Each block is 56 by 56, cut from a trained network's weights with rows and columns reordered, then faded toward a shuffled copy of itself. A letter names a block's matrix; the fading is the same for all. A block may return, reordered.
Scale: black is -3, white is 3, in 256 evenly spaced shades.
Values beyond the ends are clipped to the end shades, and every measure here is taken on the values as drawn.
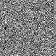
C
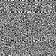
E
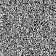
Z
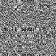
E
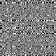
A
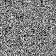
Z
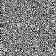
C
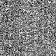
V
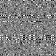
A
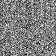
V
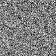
Z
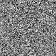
Z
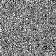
V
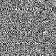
E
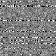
A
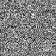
E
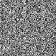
V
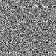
E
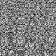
E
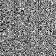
V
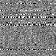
A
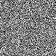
Z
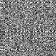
E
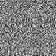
E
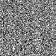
V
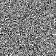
Z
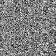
V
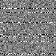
A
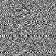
E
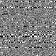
A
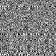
E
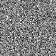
Z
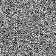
Z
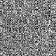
C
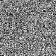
Z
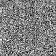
V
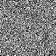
Z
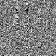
C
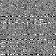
A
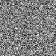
E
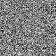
Z
